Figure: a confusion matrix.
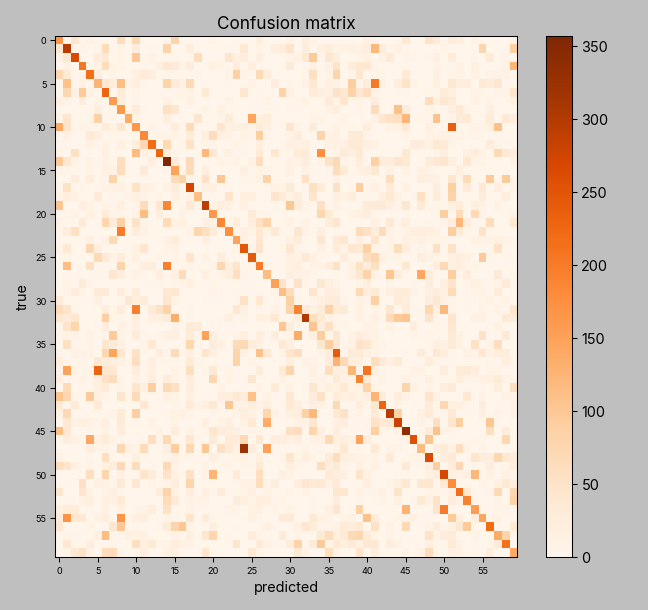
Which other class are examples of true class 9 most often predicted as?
25
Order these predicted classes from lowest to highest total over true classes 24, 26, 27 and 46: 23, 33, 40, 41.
33, 41, 23, 40
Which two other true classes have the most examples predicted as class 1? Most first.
55, 38
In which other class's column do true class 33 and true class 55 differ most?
8
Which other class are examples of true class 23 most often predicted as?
7
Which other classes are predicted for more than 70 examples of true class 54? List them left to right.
39, 45, 50
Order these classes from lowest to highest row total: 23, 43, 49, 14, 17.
23, 49, 17, 43, 14
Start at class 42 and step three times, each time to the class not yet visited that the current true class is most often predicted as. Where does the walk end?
44
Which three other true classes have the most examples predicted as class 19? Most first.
34, 13, 47
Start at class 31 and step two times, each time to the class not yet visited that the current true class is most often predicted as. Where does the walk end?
51
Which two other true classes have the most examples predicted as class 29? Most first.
33, 6
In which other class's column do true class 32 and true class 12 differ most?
15
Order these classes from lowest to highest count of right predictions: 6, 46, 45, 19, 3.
3, 6, 46, 19, 45
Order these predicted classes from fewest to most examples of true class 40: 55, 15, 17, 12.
55, 17, 15, 12
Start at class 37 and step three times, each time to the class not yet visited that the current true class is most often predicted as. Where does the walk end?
48
